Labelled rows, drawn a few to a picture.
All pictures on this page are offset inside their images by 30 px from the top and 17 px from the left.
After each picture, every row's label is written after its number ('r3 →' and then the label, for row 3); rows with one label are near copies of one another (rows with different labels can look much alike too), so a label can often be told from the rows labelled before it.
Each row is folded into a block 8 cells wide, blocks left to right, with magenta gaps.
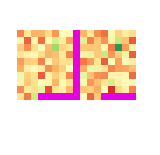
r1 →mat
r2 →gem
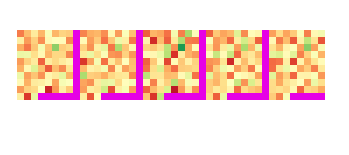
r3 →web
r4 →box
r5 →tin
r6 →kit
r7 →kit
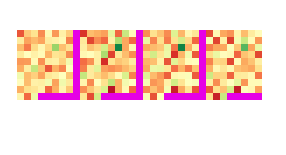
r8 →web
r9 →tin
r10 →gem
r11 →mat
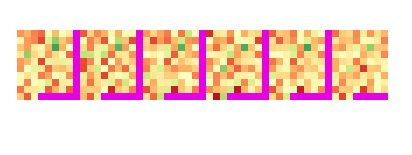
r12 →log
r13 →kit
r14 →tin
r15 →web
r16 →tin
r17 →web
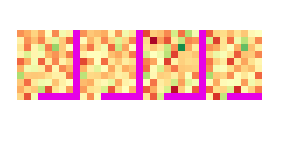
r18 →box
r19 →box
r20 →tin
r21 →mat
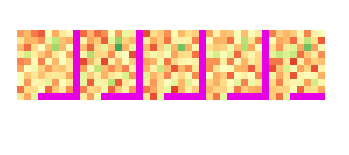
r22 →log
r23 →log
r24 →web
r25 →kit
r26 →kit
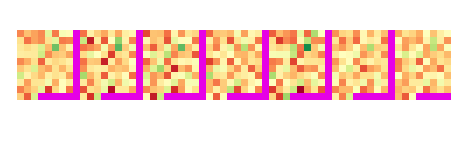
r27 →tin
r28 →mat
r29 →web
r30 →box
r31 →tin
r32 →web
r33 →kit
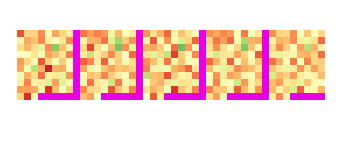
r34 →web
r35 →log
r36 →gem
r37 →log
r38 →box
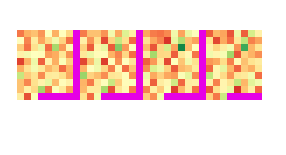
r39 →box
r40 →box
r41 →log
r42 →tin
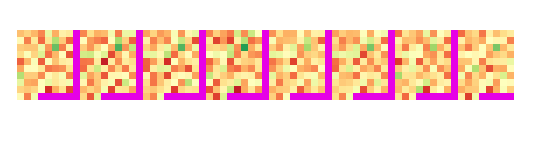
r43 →gem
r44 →kit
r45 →kit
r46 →tin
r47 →kit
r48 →kit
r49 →box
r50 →web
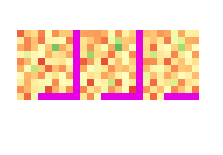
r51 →web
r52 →log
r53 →log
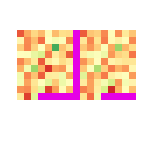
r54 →web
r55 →web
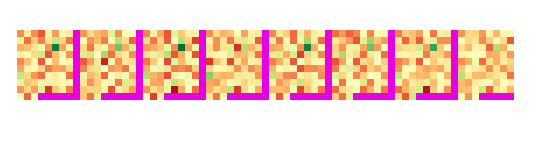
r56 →gem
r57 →kit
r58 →gem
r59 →box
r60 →gem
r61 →log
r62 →tin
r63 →box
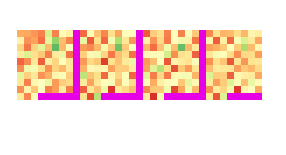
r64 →log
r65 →mat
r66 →web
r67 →mat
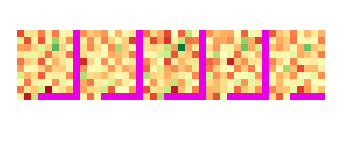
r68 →mat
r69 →box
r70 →tin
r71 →kit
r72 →web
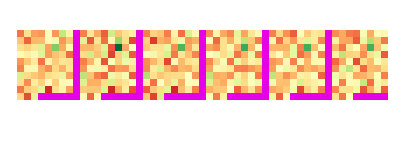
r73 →tin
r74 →gem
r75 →tin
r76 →gem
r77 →gem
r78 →log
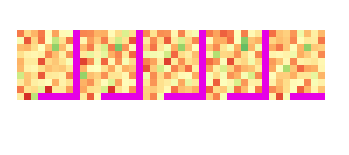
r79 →mat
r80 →box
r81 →kit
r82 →log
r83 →web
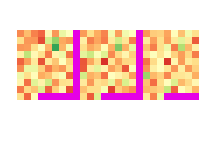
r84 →log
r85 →kit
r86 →box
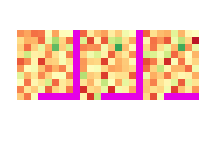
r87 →log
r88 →mat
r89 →kit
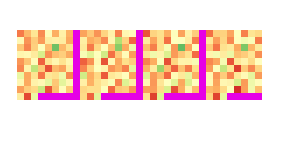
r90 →web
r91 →kit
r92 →web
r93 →web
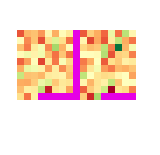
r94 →box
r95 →tin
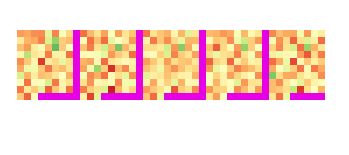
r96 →log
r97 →web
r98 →tin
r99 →log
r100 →box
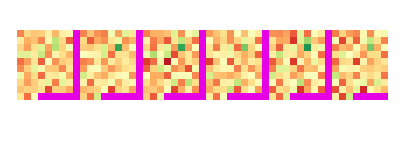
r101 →kit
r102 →tin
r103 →kit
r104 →box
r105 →log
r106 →mat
